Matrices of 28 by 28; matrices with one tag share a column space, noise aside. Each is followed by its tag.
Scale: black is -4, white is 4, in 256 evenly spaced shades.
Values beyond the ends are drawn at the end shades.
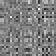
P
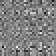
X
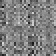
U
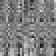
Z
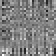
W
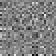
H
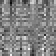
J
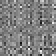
U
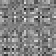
P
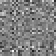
X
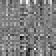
J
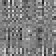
W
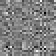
X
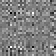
X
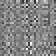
U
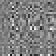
H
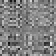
U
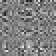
X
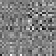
H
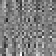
Z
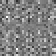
P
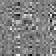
H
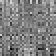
J
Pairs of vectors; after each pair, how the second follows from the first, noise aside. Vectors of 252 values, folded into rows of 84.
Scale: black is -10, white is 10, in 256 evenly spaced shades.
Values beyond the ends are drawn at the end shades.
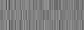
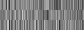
scaled up.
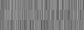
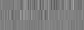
wrapped around, partly zeroed.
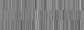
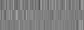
wrapped around, partly zeroed.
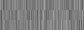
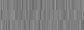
reversed, negated, shrunk.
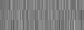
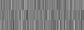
sign-scrambled.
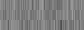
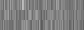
reversed, negated.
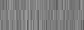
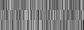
scaled up.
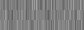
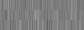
reversed, negated, shrunk.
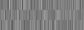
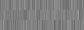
reversed, negated, shrunk.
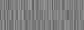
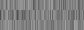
sign-scrambled.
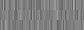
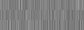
reversed, shrunk.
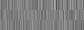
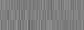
reversed, negated, shrunk.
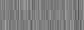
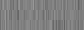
reversed, negated, shrunk.
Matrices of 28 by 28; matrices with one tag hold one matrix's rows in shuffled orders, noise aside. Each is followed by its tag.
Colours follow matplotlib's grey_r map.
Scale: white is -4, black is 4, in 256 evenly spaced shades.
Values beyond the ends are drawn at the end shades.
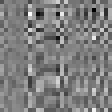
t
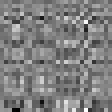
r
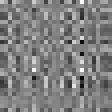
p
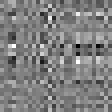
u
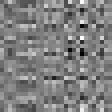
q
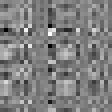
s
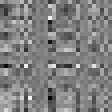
s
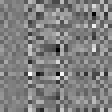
t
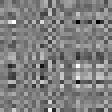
u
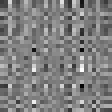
p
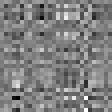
r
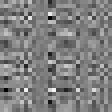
s
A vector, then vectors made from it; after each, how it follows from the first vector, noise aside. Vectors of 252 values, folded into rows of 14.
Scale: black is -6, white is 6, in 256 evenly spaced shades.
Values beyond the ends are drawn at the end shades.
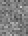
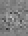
reversed, negated, partly zeroed.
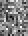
reversed, scaled up.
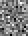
wrapped around, negated, scaled up.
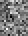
reversed, scaled up.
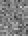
copied.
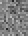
reversed, negated.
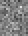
copied.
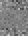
reversed, negated, partly zeroed.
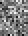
reversed, scaled up.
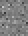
wrapped around, negated, partly zeroed.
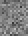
sign-scrambled.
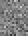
sign-scrambled.
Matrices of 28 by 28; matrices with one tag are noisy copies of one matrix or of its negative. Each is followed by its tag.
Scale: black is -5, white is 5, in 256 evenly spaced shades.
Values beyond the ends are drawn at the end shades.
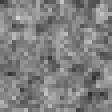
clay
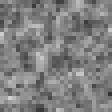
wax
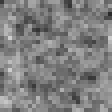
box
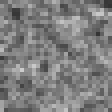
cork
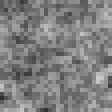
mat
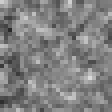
box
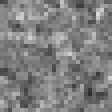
clay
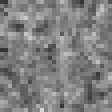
clay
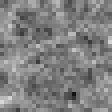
box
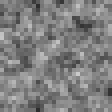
wax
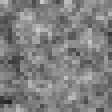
box
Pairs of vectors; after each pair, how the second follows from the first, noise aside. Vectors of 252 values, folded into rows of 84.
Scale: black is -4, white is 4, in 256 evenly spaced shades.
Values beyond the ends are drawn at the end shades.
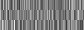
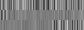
wrapped around, negated, partly zeroed.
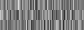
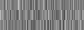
shrunk.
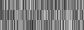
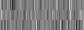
reversed, negated, partly zeroed.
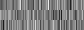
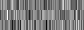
wrapped around.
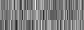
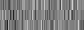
wrapped around, negated, partly zeroed.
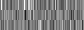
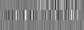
negated, partly zeroed.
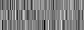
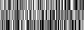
wrapped around, scaled up.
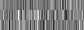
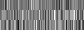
wrapped around.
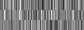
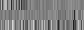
wrapped around, negated, partly zeroed.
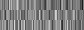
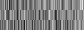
negated.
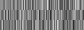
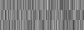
shrunk.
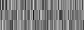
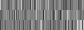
reversed, negated, partly zeroed.
